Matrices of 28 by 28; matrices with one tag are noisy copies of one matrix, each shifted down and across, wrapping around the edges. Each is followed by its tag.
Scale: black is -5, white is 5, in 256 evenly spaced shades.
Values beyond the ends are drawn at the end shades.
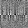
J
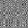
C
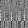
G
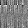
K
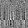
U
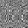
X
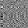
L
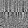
J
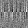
U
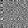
L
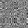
X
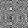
L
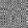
C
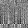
K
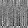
K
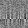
J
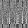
G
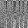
G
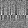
J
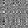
L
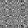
X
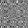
X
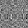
X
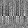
K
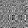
X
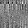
U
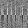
G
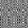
C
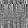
U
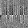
K
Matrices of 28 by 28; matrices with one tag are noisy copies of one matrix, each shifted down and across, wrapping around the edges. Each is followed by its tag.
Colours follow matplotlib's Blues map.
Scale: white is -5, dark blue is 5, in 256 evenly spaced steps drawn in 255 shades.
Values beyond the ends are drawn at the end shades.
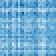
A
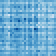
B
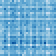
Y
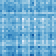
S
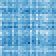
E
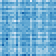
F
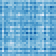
F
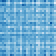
Y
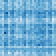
S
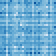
F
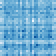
A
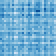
Y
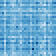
F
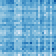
A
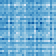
F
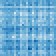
S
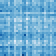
S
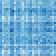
S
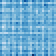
Y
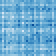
E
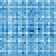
Y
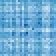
A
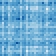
E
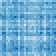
E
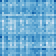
S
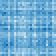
E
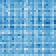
Y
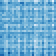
Y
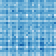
Y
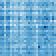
B
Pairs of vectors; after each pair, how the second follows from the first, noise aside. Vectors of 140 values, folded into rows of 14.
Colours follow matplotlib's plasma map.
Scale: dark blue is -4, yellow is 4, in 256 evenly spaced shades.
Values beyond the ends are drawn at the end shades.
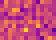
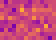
negated, partly zeroed.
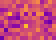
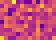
shuffled.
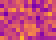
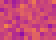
reversed, shrunk.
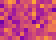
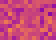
wrapped around, negated, shrunk.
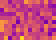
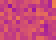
wrapped around, negated, shrunk.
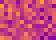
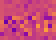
reversed, partly zeroed.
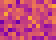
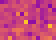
reversed, partly zeroed.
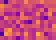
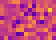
shuffled.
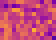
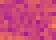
wrapped around, negated, shrunk.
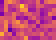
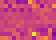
reversed, partly zeroed.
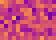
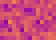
reversed, shrunk.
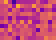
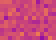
reversed, shrunk.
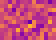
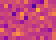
reversed, partly zeroed.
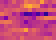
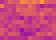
wrapped around, negated, shrunk.
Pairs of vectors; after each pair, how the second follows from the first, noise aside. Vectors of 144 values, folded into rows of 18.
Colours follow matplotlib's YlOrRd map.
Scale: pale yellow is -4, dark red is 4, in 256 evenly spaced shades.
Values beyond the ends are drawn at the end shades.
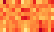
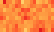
shrunk.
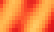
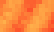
shrunk.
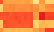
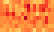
wrapped around, negated, partly zeroed.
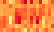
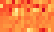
reversed, negated, partly zeroed.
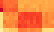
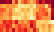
reversed, negated, scaled up.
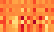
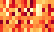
reversed, scaled up.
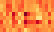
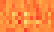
negated, shrunk.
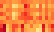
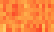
negated, shrunk.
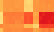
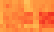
shrunk.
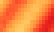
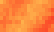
shrunk.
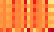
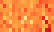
wrapped around, negated, partly zeroed.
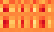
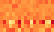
reversed, negated, partly zeroed.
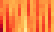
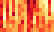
reversed, negated, scaled up.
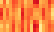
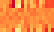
reversed, negated, partly zeroed.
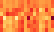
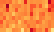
wrapped around, negated, partly zeroed.
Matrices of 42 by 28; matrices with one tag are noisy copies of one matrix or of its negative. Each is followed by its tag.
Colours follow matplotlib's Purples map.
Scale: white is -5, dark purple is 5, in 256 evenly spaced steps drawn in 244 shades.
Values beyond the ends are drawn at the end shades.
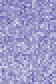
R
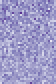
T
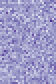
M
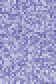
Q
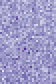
R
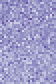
R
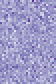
M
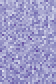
R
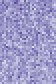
T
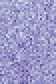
R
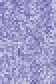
T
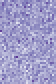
R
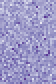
R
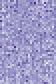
Q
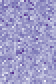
T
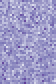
T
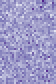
Q
